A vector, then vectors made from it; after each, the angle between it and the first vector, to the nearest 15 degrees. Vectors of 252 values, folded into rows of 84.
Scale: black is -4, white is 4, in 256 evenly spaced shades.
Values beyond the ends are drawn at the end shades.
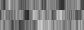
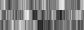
165 degrees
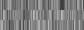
60 degrees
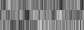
30 degrees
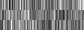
120 degrees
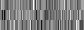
105 degrees
